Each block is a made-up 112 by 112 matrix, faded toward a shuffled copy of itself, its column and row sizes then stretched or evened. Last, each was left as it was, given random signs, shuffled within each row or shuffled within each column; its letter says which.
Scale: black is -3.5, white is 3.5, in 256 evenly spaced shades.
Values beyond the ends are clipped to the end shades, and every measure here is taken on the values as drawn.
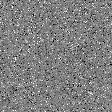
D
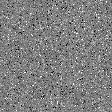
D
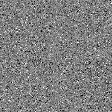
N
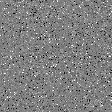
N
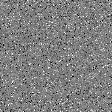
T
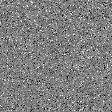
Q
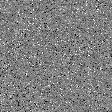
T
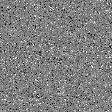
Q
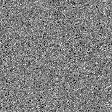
N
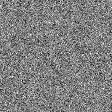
T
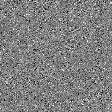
N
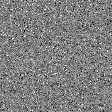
T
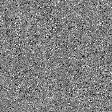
Q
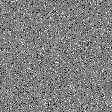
T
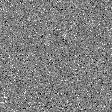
T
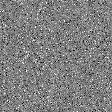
N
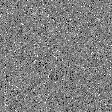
D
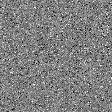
Q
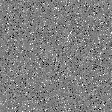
D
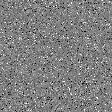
N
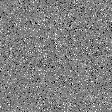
Q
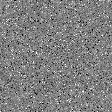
T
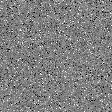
D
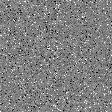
D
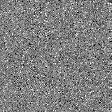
N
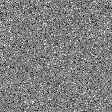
T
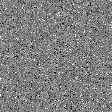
N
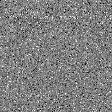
N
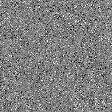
N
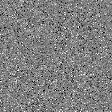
N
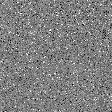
T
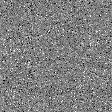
D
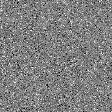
N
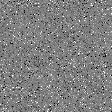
N
